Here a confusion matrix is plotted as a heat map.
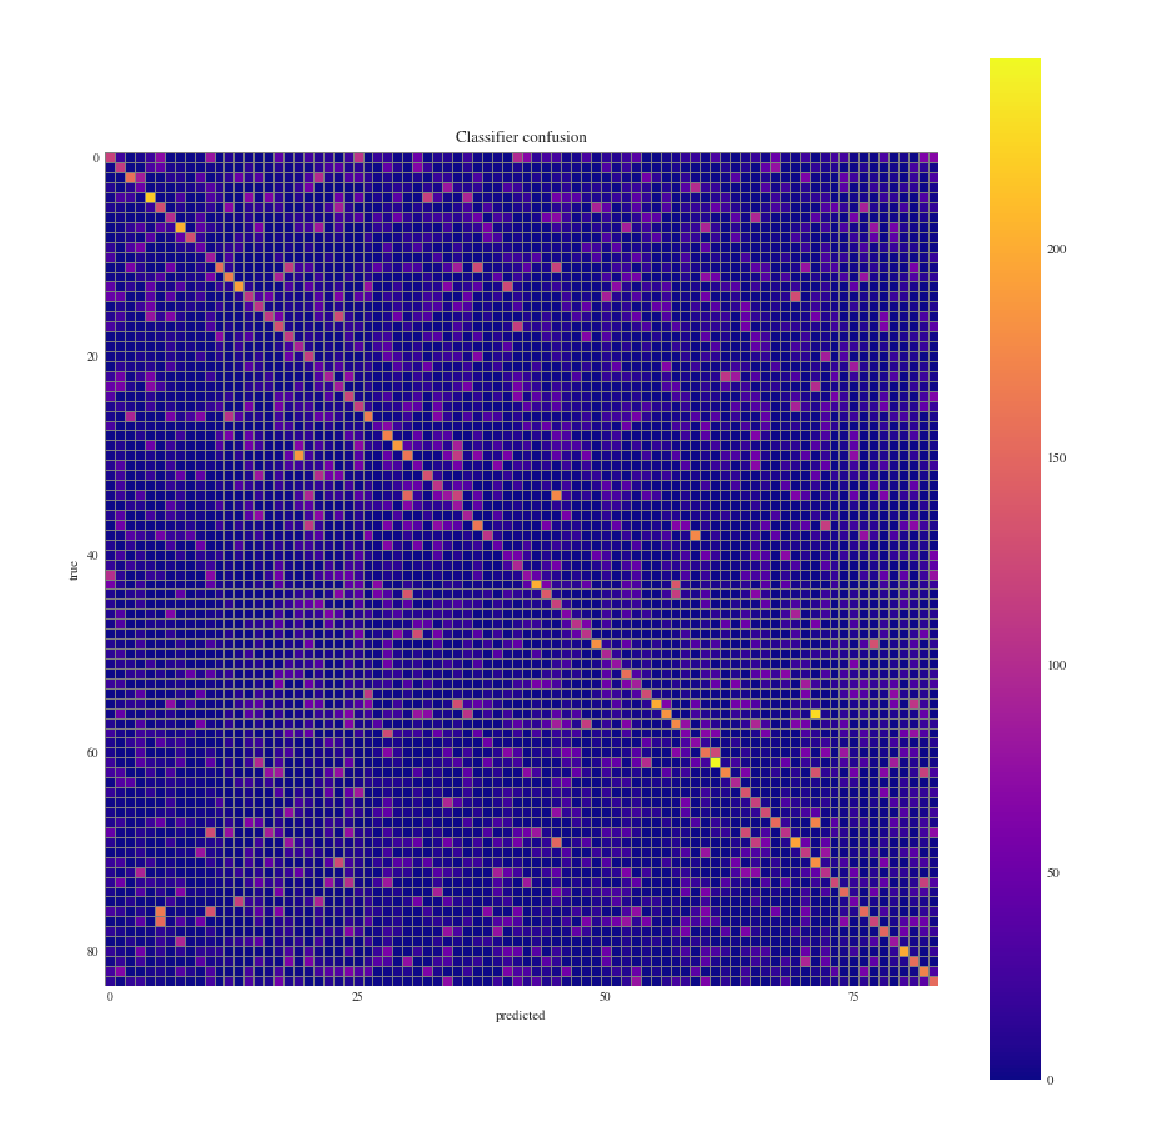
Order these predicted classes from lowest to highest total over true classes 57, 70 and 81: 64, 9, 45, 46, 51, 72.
51, 64, 46, 45, 72, 9
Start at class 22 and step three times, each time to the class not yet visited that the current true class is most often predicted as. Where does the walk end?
23
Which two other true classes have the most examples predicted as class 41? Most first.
17, 0
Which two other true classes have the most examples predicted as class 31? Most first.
48, 56
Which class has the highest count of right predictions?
61
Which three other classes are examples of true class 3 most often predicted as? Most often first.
59, 34, 20
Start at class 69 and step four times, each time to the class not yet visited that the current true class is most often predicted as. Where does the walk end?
13
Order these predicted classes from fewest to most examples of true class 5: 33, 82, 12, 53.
33, 82, 53, 12
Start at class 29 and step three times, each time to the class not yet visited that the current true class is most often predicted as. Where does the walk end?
19
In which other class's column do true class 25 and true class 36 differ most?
69
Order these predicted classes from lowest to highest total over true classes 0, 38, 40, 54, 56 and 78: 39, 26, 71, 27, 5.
27, 39, 5, 26, 71
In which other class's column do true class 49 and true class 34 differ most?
45
